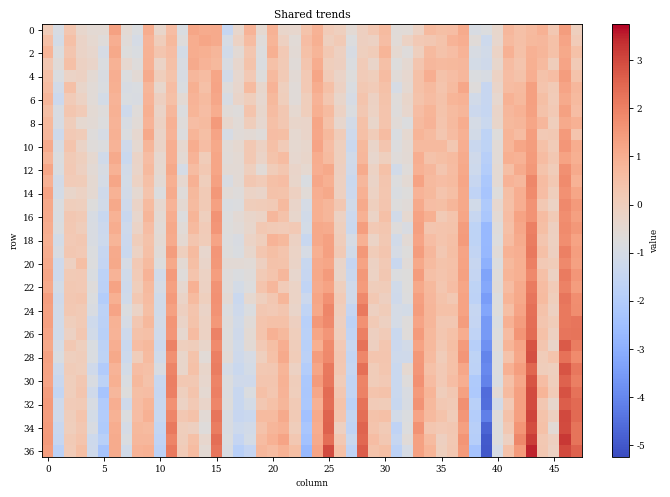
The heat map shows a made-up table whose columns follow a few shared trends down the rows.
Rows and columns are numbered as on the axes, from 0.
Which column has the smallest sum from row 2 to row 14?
39
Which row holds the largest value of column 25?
36
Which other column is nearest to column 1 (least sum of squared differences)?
31
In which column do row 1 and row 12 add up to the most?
46
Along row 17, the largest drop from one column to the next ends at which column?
38
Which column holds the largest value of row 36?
43
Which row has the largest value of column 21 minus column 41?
35
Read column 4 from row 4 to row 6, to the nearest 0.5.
-0.5 -0.5 -0.5
